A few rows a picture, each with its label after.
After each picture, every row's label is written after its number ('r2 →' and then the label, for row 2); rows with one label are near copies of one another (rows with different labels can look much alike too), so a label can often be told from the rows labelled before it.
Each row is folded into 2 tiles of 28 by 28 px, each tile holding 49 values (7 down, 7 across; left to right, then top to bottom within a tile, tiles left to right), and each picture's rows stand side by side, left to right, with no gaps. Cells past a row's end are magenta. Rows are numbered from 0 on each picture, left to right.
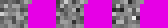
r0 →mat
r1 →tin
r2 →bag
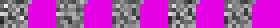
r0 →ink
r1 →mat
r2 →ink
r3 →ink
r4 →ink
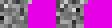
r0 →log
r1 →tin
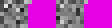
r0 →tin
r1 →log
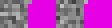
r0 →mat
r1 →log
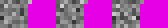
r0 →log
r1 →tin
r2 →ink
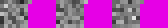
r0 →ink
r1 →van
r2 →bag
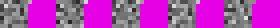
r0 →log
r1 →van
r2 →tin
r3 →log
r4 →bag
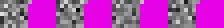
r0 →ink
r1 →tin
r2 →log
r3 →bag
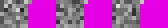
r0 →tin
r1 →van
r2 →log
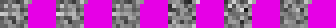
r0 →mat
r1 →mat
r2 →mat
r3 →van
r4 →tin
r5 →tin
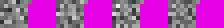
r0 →bag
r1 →mat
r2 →ink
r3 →ink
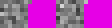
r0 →mat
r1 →log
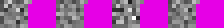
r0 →tin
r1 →mat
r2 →bag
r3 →tin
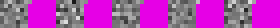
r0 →tin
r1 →bag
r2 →mat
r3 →log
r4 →tin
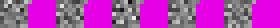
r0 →tin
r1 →ink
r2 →bag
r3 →bag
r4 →ink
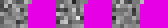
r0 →tin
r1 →bag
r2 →log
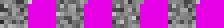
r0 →van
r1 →mat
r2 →bag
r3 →van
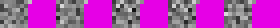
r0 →van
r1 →log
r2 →tin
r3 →tin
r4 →mat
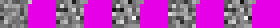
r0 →log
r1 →bag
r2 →bag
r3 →mat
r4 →bag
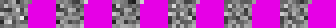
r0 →bag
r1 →van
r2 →van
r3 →ink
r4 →ink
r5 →ink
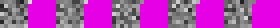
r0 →van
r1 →van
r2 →ink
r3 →tin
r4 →bag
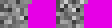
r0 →bag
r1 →tin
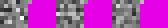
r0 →bag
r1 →mat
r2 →log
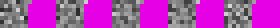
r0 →bag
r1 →log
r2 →mat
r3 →van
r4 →ink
